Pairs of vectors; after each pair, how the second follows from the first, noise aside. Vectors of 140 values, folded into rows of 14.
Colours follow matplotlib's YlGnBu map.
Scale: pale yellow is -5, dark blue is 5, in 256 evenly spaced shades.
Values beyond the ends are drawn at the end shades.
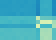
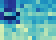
reversed, negated, scaled up.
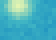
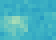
wrapped around, shrunk.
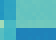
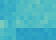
shrunk.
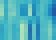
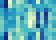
wrapped around, scaled up.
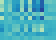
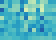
sign-scrambled.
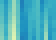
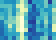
wrapped around, scaled up.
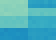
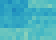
negated, shrunk.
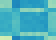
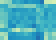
reversed.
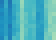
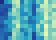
reversed, negated, scaled up.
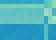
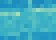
wrapped around, partly zeroed.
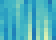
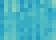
wrapped around, shrunk.
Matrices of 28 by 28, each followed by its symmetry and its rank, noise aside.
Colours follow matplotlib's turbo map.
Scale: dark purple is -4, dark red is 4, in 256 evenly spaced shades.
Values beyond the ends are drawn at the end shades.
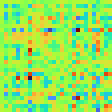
no symmetry, rank four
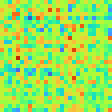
no symmetry, rank six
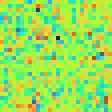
no symmetry, rank eight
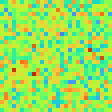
no symmetry, rank eight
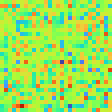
no symmetry, rank six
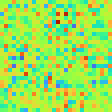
antisymmetric, rank six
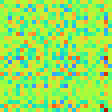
no symmetry, rank four
